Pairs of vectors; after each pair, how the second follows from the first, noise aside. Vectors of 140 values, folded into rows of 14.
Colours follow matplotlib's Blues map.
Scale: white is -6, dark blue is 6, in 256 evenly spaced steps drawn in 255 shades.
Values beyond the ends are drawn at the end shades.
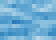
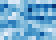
reversed, scaled up.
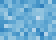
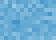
reversed, negated, shrunk.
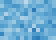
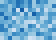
reversed, scaled up.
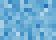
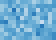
wrapped around, negated.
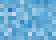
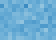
reversed, negated, shrunk.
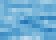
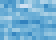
wrapped around, negated.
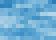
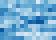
wrapped around, scaled up.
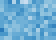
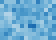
wrapped around, negated.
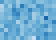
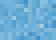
wrapped around, shrunk.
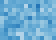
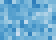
reversed, negated.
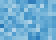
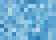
copied.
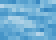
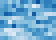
wrapped around, scaled up.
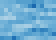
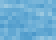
wrapped around, negated, shrunk.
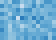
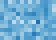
reversed, negated.
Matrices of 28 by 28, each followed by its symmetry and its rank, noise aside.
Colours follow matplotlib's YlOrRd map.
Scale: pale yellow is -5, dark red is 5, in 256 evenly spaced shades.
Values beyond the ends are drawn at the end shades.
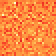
symmetric, rank six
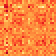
no symmetry, rank three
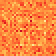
symmetric, rank six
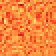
antisymmetric, rank four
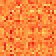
antisymmetric, rank six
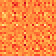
antisymmetric, rank four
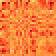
symmetric, rank three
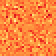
no symmetry, rank six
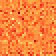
antisymmetric, rank six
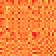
symmetric, rank three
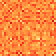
symmetric, rank three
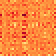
no symmetry, rank four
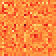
symmetric, rank four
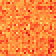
no symmetry, rank six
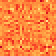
antisymmetric, rank four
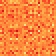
no symmetry, rank three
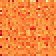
antisymmetric, rank four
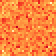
symmetric, rank six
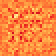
symmetric, rank three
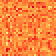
antisymmetric, rank four
